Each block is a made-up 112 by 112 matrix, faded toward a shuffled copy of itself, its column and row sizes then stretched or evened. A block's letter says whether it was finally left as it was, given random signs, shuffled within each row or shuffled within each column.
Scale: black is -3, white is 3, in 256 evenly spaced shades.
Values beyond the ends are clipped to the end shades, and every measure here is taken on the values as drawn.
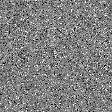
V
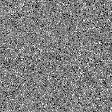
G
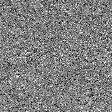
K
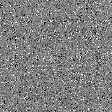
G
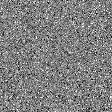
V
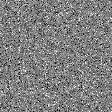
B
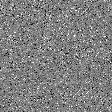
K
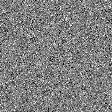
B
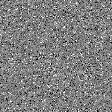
G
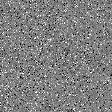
B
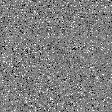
G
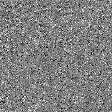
V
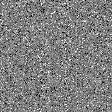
B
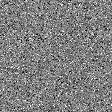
K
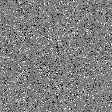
B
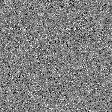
K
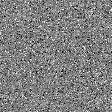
V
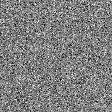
K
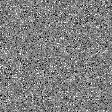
V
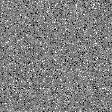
V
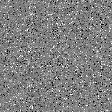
G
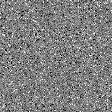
G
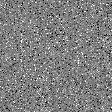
B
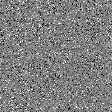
V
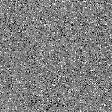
G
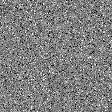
B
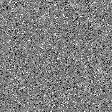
V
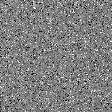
G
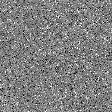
B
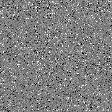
V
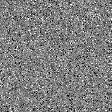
G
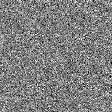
G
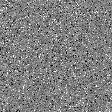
B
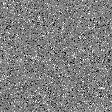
K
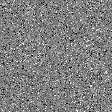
B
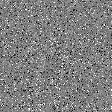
V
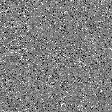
G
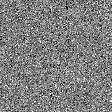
B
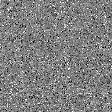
V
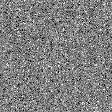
B
